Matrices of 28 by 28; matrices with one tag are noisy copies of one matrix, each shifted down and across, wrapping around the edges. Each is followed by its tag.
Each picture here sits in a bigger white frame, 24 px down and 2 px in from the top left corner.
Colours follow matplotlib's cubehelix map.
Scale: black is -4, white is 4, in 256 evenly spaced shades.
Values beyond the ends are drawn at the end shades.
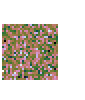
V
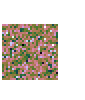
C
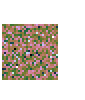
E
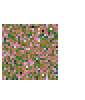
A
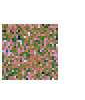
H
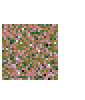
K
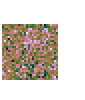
H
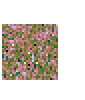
A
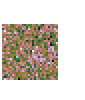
H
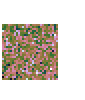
H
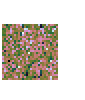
H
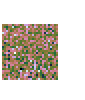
A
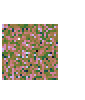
E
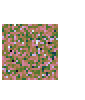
C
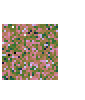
V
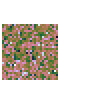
H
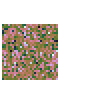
H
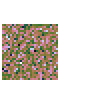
E
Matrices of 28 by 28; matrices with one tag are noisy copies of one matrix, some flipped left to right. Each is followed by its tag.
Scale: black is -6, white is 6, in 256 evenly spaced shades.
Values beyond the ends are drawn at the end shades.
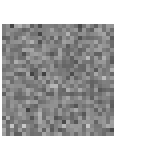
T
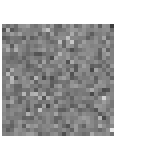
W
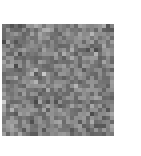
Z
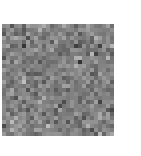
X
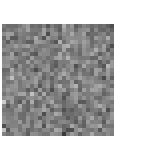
W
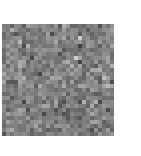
X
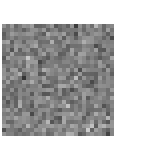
T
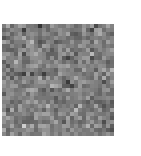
T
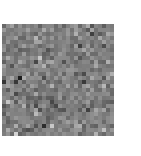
X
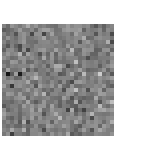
Z
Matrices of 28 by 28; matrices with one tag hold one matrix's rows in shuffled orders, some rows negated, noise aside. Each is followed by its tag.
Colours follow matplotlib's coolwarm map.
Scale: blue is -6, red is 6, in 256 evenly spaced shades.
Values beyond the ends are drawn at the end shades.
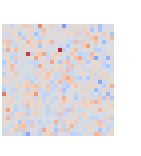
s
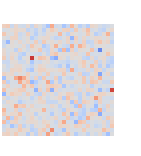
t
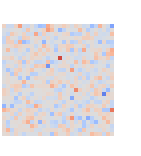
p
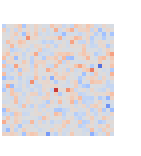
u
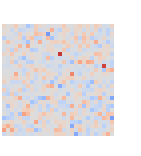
p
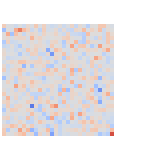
t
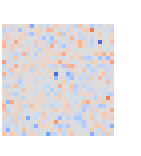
u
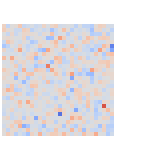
p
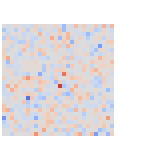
s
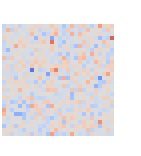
t
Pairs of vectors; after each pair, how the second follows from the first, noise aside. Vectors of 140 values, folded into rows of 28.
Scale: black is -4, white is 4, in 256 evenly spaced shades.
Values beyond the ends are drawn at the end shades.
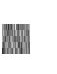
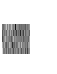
negated, partly zeroed.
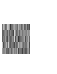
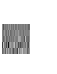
negated, partly zeroed.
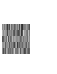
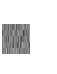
wrapped around, shrunk.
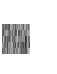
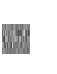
wrapped around, partly zeroed.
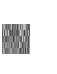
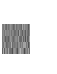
wrapped around, shrunk.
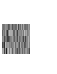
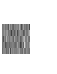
reversed, negated, partly zeroed.
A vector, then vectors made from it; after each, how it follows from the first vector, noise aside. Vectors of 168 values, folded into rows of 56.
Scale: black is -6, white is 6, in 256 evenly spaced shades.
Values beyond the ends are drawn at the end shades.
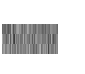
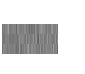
wrapped around, shrunk.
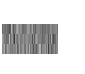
copied.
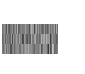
wrapped around, negated.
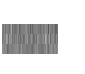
reversed, negated, shrunk.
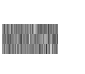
wrapped around, negated.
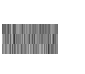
copied.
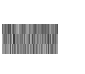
copied.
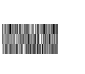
wrapped around, negated, scaled up.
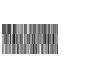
scaled up.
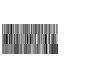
reversed, scaled up.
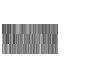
copied.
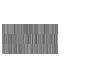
wrapped around, shrunk.
